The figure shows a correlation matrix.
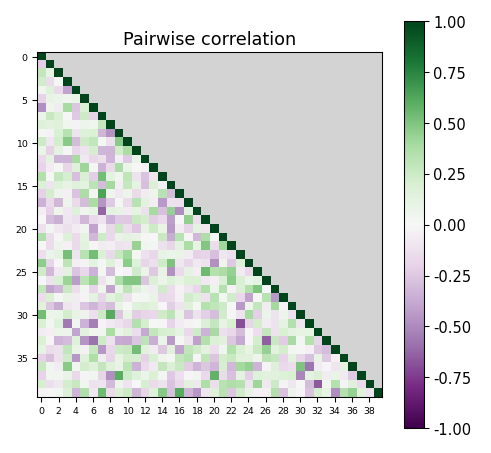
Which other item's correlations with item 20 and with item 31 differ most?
11
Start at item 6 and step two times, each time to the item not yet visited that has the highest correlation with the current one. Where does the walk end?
3
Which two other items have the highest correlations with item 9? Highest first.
37, 10
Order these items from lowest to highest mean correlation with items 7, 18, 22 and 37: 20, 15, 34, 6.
15, 6, 34, 20
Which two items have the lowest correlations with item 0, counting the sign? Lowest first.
6, 17
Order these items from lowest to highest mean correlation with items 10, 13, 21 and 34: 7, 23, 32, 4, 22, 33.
33, 7, 4, 32, 23, 22
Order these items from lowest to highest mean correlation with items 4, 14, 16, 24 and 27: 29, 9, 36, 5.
9, 29, 5, 36
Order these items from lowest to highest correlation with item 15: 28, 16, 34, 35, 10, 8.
16, 28, 35, 34, 10, 8
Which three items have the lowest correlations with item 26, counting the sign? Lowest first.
33, 4, 12
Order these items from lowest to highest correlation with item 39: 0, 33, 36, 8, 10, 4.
4, 8, 0, 33, 10, 36
